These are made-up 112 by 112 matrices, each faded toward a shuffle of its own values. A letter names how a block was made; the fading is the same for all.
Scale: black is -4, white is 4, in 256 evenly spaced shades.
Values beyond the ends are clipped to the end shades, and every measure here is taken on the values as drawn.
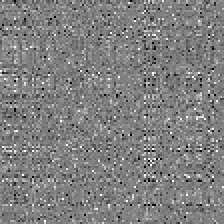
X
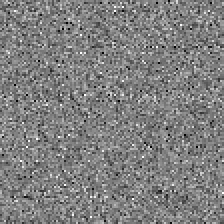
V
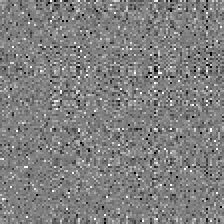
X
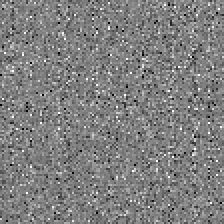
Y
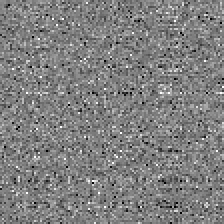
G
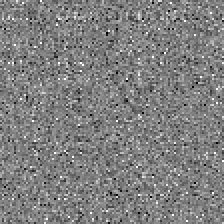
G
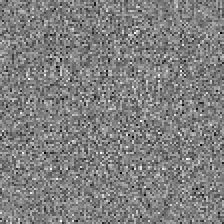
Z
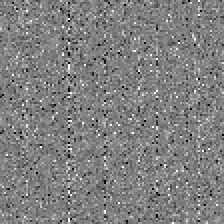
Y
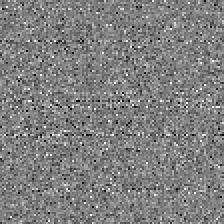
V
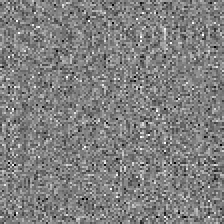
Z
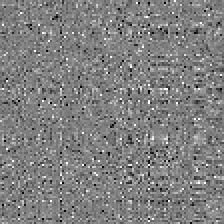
X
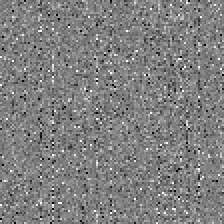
Y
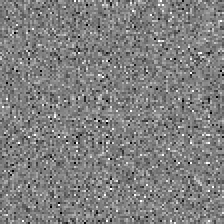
G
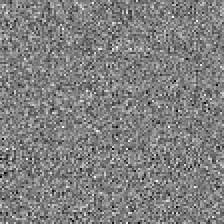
Z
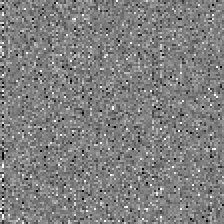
Y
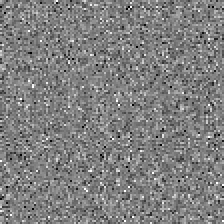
G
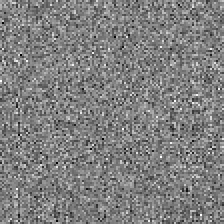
Z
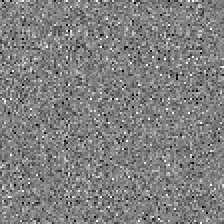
G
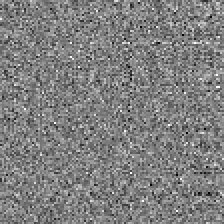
Z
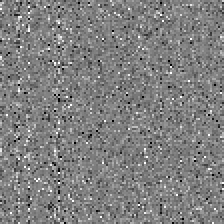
Y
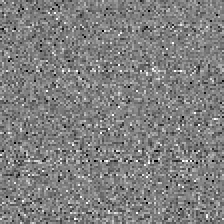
V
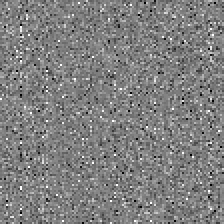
Y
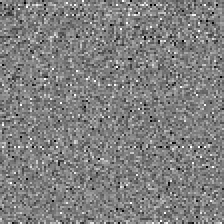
V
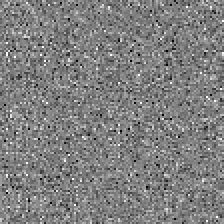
G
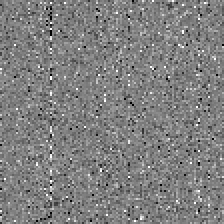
Y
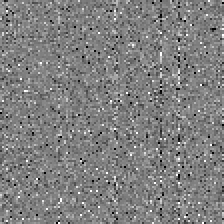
Y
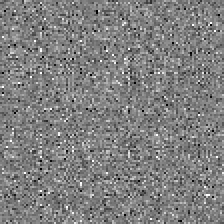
G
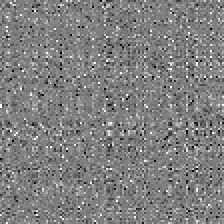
X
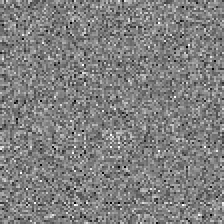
Z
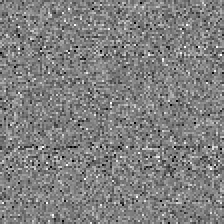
V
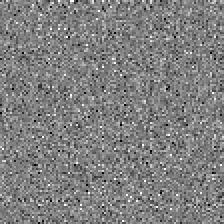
G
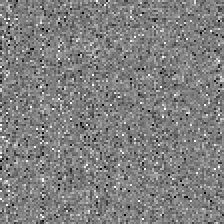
Y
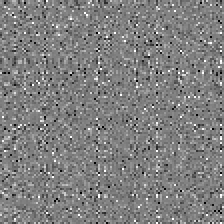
X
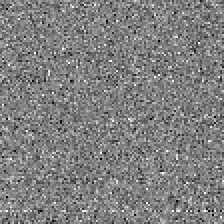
V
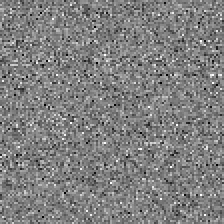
V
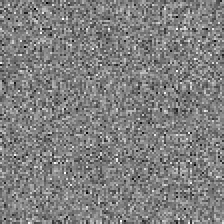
Z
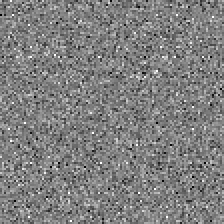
V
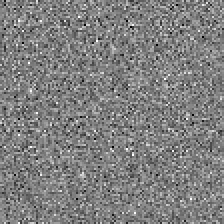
Z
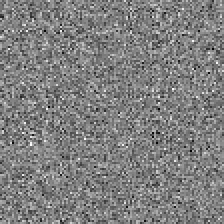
Z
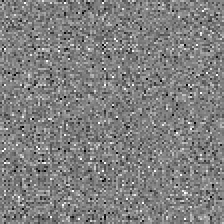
G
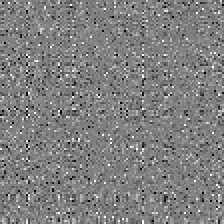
X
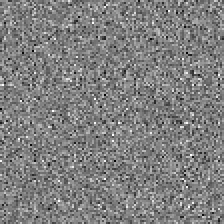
Z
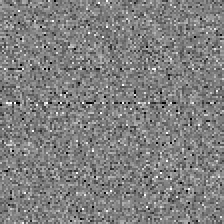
V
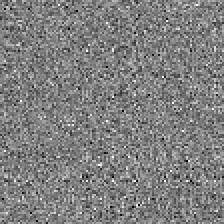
Z
